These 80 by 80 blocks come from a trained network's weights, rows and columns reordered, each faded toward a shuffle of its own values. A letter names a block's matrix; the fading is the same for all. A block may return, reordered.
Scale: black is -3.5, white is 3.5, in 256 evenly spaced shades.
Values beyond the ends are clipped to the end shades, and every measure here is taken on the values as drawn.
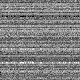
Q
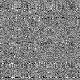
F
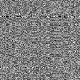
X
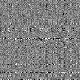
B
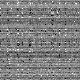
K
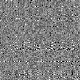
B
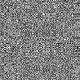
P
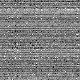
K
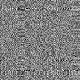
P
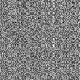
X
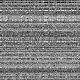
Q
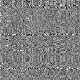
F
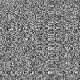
X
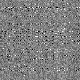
B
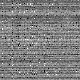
K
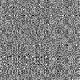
P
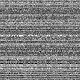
Q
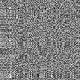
X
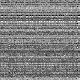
Q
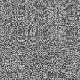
X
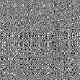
B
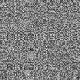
X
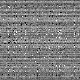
K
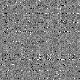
B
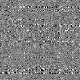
B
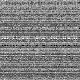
Q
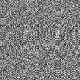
X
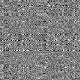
F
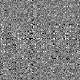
B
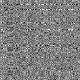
F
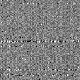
F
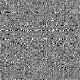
B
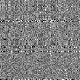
F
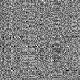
P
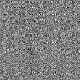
P
